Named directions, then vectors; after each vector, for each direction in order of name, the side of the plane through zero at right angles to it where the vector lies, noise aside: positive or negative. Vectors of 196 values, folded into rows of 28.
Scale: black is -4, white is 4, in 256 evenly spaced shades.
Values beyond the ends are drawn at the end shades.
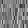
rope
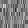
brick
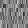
negative, positive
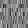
negative, positive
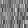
negative, negative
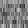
positive, positive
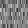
negative, positive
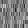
positive, positive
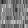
positive, positive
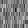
positive, positive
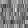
negative, negative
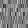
negative, positive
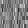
negative, negative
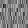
negative, positive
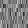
negative, positive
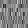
negative, positive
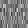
positive, negative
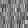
negative, negative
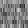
positive, positive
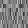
negative, positive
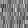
negative, negative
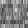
negative, negative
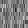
positive, positive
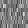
positive, negative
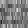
positive, negative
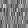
positive, negative
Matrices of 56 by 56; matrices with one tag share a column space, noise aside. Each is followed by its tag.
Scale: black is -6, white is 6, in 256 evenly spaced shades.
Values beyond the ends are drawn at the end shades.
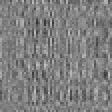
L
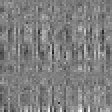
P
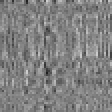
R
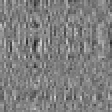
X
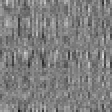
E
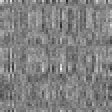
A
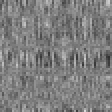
E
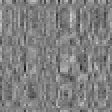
A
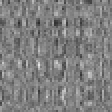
L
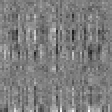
P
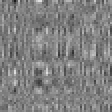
R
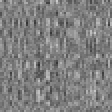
L
